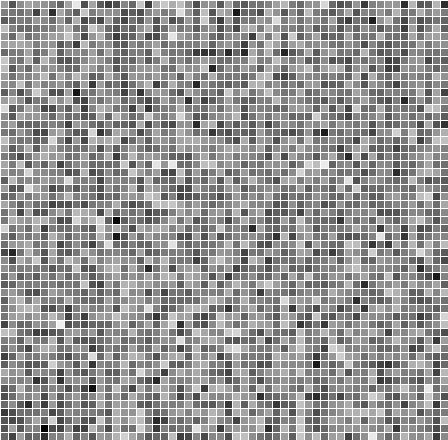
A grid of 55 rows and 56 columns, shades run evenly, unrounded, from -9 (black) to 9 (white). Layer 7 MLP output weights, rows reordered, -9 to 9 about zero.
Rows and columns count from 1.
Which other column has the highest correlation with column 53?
11
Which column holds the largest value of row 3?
35
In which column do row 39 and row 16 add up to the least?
9
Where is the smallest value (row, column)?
54, 6
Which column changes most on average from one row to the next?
19
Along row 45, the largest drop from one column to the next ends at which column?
13
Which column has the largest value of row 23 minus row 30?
44
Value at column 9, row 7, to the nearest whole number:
1
